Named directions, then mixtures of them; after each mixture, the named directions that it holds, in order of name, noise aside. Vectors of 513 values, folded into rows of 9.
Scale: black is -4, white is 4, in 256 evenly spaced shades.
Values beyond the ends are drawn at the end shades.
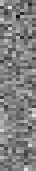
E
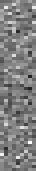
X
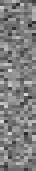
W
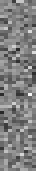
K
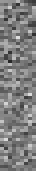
E, K, W.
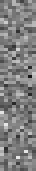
K, X.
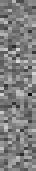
K.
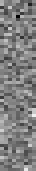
E.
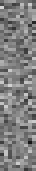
E, W, X.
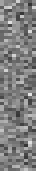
E, K, X.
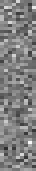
E, K, X.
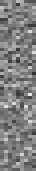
K, W.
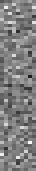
X.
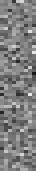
K.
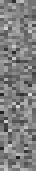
K, W.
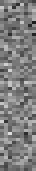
W.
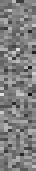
K.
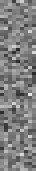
K.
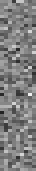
K.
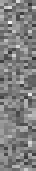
E, K, X.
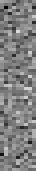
X.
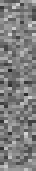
W.
